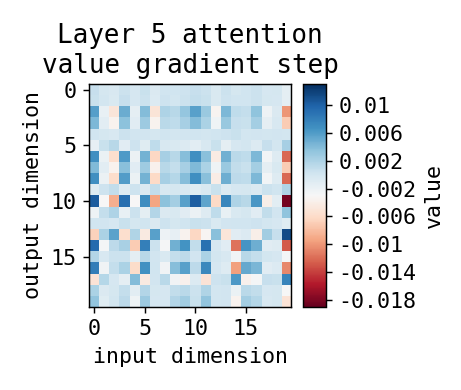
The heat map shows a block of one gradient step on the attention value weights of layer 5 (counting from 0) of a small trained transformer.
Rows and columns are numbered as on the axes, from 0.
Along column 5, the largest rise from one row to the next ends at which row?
14
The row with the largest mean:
10
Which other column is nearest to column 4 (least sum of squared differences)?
1
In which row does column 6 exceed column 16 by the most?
13
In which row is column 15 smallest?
17
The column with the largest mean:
0
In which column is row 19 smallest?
19
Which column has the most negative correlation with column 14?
15
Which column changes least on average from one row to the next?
18
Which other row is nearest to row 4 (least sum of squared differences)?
12
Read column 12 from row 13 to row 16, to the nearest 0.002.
0.004 0 0 0
